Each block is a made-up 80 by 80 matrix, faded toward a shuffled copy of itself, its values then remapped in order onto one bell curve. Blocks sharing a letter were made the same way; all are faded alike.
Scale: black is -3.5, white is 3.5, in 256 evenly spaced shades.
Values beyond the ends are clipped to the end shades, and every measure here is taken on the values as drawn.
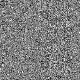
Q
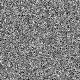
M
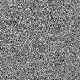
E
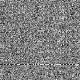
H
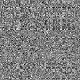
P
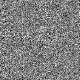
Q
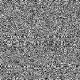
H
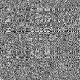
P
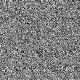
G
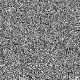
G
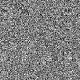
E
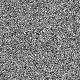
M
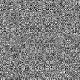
P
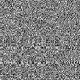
P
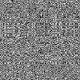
P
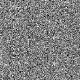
Q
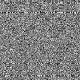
H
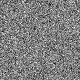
M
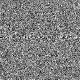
G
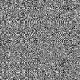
P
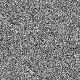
M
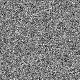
M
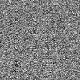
E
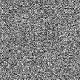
E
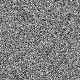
M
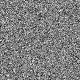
M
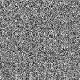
E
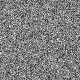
M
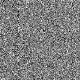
Q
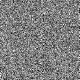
Q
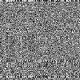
P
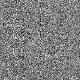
Q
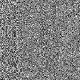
Q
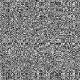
P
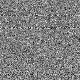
G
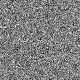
M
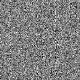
Q
